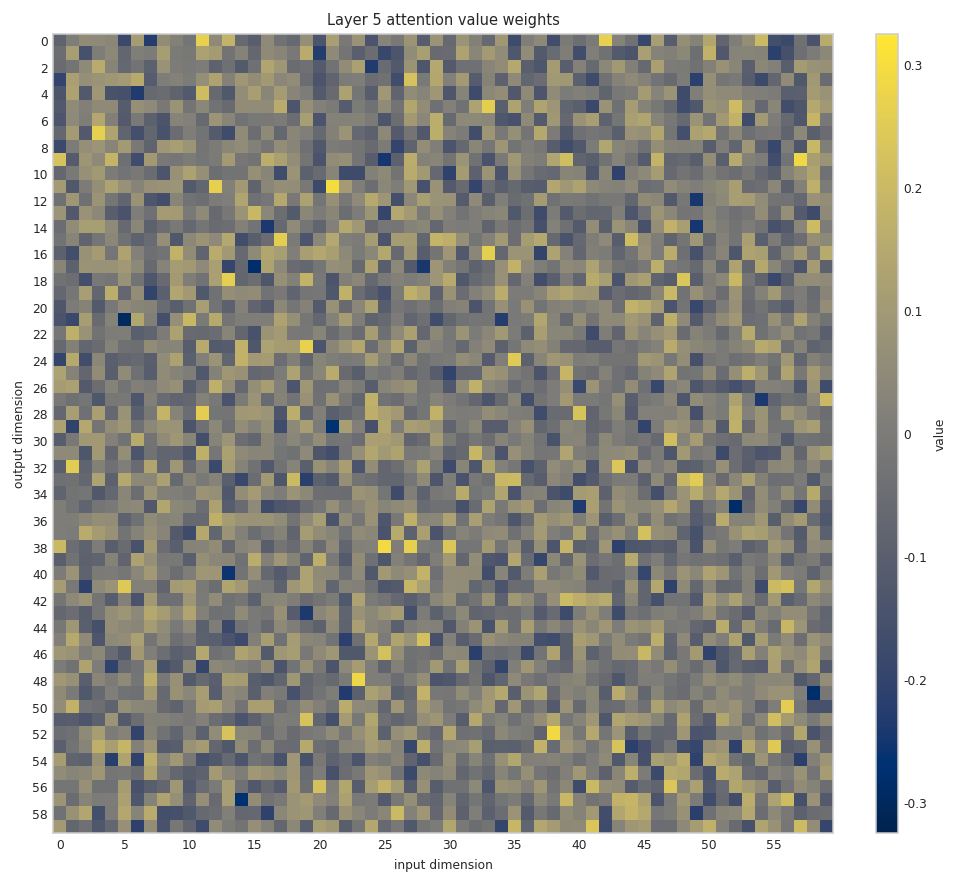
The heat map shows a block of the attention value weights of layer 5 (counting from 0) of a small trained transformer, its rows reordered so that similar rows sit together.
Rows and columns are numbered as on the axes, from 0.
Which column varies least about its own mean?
36
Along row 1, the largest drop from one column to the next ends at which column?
20
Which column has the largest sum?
58
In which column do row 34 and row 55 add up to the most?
51
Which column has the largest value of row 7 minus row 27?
3
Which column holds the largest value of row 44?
56
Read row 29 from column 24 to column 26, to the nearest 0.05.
-0.15 0.15 0
